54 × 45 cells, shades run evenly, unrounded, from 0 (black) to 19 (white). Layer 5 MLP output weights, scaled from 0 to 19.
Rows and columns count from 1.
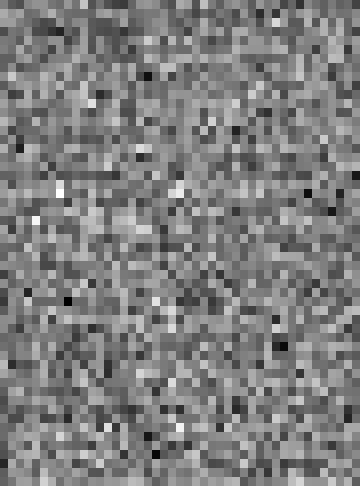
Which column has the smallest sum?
9
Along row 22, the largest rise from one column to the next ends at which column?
40
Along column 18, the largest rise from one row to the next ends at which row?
17
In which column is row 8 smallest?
33
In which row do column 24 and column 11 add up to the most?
51
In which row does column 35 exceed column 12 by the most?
37
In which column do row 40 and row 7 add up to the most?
42
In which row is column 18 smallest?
18
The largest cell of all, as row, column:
22, 8
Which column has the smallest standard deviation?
28
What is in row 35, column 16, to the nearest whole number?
12
